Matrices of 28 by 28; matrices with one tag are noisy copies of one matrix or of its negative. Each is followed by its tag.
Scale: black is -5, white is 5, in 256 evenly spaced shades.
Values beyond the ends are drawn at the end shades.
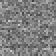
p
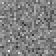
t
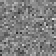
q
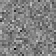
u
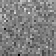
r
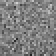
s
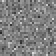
u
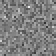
q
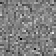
t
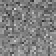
s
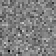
t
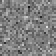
q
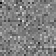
p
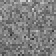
r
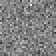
u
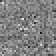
p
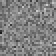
u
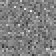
p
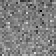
r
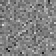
t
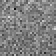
s
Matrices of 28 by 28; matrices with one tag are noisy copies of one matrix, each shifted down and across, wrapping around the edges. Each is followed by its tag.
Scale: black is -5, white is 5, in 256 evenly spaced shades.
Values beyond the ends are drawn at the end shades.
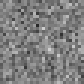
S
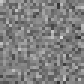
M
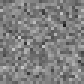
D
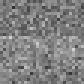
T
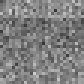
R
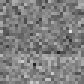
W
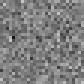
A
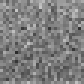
T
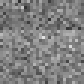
W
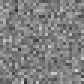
M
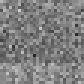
T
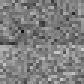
W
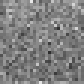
T
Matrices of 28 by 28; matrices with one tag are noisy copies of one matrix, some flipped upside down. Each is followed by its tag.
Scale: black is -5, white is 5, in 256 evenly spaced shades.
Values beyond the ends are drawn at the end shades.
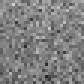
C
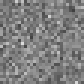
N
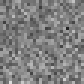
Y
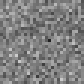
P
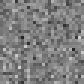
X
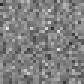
Y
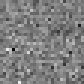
P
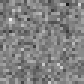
X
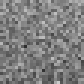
C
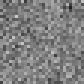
N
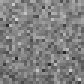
C
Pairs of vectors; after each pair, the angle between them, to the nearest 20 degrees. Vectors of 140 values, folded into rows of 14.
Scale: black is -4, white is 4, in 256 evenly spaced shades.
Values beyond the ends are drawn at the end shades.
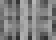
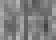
120 degrees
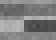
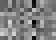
80 degrees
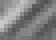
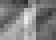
120 degrees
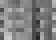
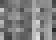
160 degrees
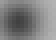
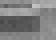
60 degrees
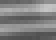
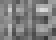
60 degrees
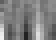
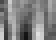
40 degrees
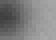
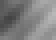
20 degrees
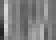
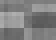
100 degrees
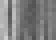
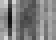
40 degrees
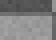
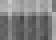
160 degrees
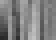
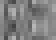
80 degrees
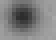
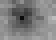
20 degrees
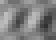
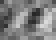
160 degrees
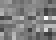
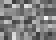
40 degrees
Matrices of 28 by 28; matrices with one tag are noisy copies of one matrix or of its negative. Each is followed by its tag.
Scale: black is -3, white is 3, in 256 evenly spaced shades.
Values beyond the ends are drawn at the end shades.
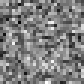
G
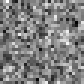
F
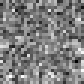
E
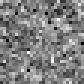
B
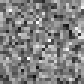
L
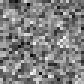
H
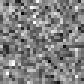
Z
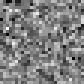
Z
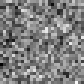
B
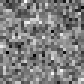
H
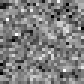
B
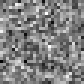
G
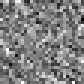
Z
